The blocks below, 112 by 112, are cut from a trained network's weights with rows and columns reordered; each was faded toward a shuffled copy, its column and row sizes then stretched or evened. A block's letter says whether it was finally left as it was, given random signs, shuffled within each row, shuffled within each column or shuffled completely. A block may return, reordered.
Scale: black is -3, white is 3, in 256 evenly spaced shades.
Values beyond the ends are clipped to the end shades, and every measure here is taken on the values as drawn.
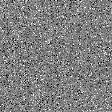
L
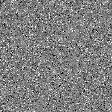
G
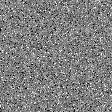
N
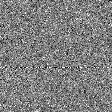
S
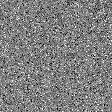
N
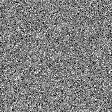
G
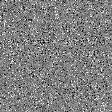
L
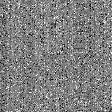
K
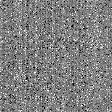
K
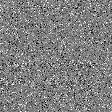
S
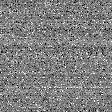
S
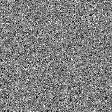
L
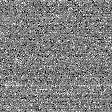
S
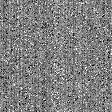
G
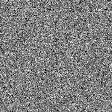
S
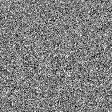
S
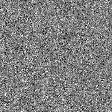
G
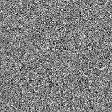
K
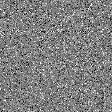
L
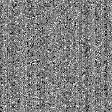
K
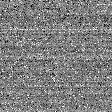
S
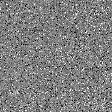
L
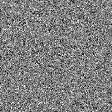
K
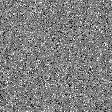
S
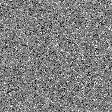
N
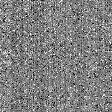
K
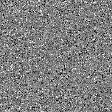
L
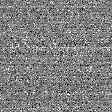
K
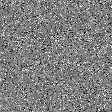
S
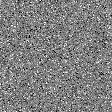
N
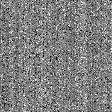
G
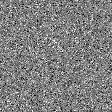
N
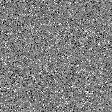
S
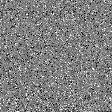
L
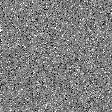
G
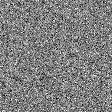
N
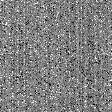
G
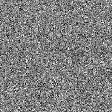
K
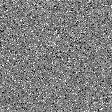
N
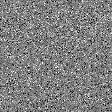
L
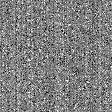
G
